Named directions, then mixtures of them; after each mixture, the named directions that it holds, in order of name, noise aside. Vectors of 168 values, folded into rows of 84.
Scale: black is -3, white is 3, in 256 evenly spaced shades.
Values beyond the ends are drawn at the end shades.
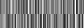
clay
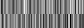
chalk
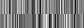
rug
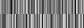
clay.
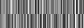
clay.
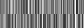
clay.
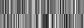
rug.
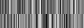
rug.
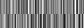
clay.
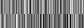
chalk, clay.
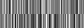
clay, rug.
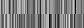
chalk, rug.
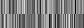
chalk, rug.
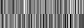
chalk.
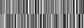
clay.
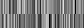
chalk, rug.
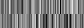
chalk, rug.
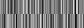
clay.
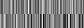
chalk, clay.
